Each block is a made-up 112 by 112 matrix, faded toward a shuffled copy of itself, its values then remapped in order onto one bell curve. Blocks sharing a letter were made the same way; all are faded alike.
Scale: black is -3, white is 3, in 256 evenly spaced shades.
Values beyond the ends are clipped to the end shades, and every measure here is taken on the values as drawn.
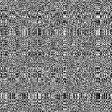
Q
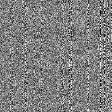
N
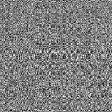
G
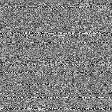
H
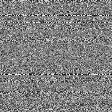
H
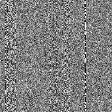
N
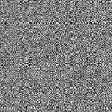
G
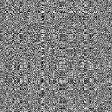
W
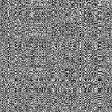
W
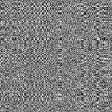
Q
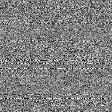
H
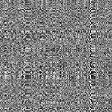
W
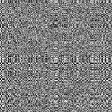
Q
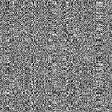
G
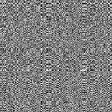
Q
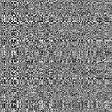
W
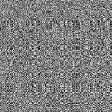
G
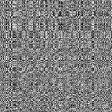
Q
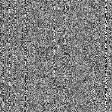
N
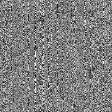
N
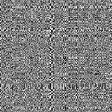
W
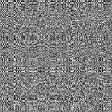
W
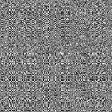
W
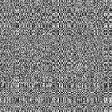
Q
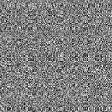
G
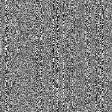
N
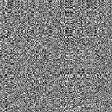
G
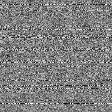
H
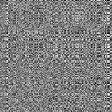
Q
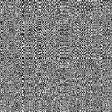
W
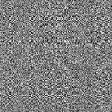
G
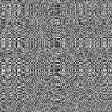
Q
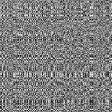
Q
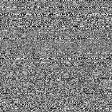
H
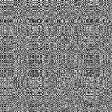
Q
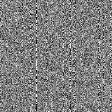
N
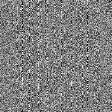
N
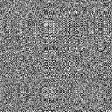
G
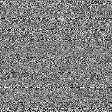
H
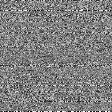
H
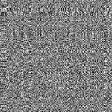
G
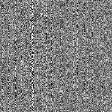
N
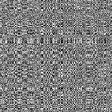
Q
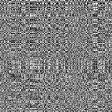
Q
